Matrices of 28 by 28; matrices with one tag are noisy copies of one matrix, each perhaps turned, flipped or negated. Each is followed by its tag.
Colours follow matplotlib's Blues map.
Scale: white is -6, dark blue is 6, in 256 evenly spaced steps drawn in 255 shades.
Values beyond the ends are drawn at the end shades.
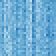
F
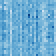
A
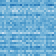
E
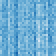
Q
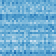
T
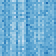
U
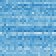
F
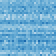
T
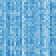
E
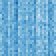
Q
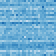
E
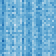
T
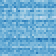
Q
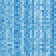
T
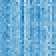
F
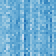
F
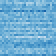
A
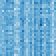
T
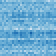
U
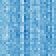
F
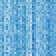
F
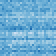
U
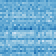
U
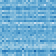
E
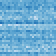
F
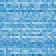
A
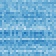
U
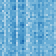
U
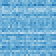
E
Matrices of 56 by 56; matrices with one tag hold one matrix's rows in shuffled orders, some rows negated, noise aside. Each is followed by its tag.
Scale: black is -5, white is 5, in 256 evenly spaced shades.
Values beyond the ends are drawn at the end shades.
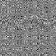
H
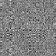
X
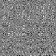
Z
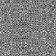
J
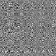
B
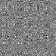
H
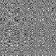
B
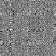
X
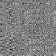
X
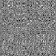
Z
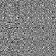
B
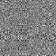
J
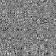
H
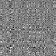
X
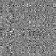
X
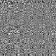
B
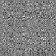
Z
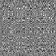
Z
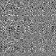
B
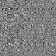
B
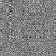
X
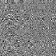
B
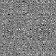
Z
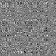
H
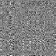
X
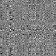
X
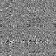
X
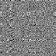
X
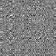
X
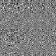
B
